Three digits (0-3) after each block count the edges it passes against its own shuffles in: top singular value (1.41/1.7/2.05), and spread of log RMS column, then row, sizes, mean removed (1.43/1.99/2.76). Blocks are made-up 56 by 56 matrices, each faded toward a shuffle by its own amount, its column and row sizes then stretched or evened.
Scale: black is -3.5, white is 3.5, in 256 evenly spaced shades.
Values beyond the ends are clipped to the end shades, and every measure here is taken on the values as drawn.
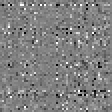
0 2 2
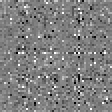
2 2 1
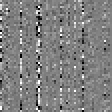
3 3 0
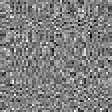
3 1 0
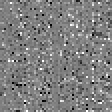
1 2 1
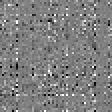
1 3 2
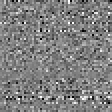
2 1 3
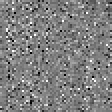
2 2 0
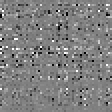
1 2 3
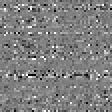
1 1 3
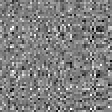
3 2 1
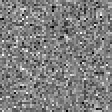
0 2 0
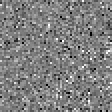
0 1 0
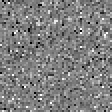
0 1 0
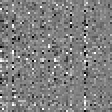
2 3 1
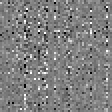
1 3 1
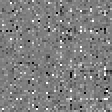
0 2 1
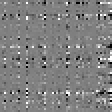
2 3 3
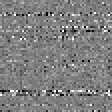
1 0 3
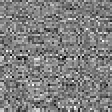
3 0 2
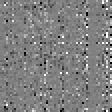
1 3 1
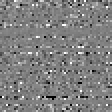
0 1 3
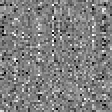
3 2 0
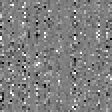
1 3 0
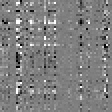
3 3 2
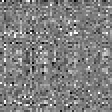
3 2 1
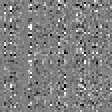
3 3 1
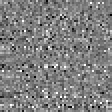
2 0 2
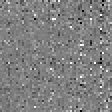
0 2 1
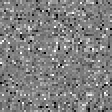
1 0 1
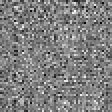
2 1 1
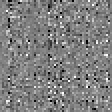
2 3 2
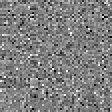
3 0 0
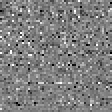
1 1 2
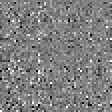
2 2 2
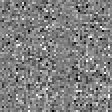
1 2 0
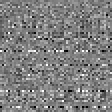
3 0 3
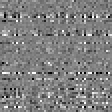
3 1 3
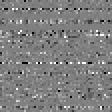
2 0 3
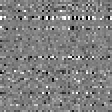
3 1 3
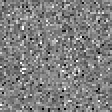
0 1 0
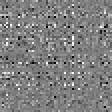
1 2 3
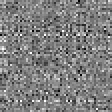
3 1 2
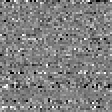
0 0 3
